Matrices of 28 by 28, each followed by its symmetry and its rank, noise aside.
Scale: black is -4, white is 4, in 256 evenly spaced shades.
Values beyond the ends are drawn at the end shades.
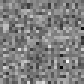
antisymmetric, rank six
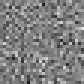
antisymmetric, rank eight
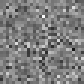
symmetric, rank eight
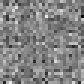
no symmetry, rank seven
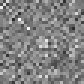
symmetric, rank eight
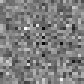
no symmetry, rank six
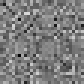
symmetric, rank six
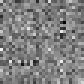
symmetric, rank six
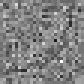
symmetric, rank eight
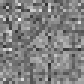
symmetric, rank six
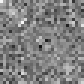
symmetric, rank seven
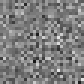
antisymmetric, rank eight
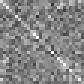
symmetric, rank seven
